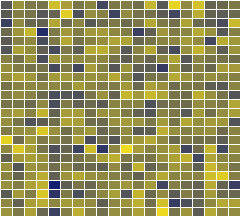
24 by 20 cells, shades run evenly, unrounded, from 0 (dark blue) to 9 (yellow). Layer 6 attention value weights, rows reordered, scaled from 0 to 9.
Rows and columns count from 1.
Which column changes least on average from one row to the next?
3
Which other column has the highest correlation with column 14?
7
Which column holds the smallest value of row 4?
4
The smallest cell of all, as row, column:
21, 5
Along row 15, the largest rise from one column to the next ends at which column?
14
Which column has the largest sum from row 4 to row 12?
17
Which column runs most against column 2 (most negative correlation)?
19
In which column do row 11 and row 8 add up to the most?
11
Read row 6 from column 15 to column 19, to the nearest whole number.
2 5 7 5 3
